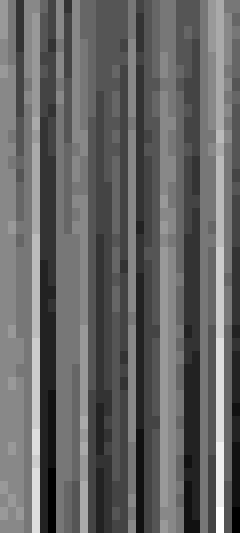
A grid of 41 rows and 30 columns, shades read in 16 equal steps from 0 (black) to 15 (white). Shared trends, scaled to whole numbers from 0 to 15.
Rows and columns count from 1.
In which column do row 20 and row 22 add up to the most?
28
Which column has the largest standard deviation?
30
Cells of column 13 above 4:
7
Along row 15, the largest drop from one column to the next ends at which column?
6
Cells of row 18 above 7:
9
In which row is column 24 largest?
3
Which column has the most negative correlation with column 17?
1
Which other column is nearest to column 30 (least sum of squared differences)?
24
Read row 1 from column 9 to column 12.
3 8 6 6
